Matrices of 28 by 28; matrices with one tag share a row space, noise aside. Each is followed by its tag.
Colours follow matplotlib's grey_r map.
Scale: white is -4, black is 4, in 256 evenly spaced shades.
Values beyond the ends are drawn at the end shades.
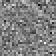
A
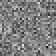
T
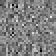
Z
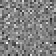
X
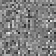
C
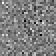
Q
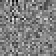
Z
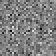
Z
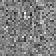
Q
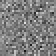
Q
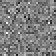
C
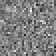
Q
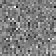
C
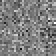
T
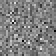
Z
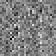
Z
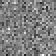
Q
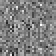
Z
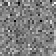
X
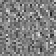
X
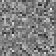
A
